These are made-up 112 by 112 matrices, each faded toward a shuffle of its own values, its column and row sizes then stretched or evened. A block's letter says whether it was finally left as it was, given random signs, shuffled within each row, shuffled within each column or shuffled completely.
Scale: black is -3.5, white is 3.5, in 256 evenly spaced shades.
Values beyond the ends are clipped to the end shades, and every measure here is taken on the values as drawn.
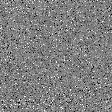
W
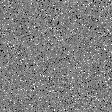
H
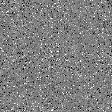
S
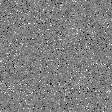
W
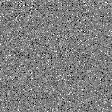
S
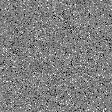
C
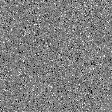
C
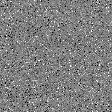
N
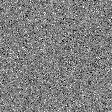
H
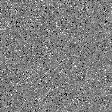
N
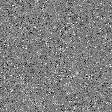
W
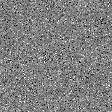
W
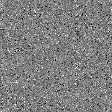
N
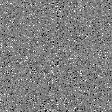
S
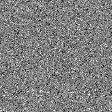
N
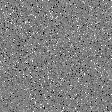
H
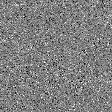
W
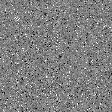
C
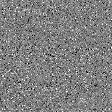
S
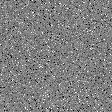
H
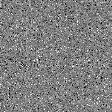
N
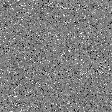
W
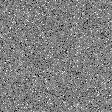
H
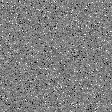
H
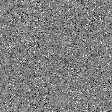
C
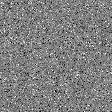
W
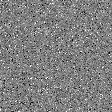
W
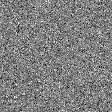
C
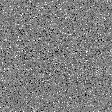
W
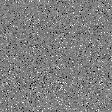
N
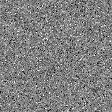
C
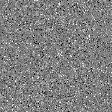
S
